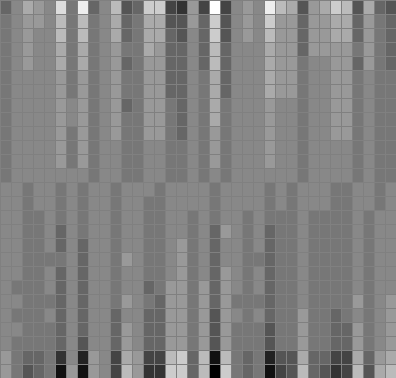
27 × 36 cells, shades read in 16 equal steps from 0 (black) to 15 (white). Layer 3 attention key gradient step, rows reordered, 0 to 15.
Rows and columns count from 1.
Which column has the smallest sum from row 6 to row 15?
17
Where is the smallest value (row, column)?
27, 20
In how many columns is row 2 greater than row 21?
19
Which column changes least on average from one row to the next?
10
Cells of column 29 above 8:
4
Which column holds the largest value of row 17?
21
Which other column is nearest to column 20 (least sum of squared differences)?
25
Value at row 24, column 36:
9
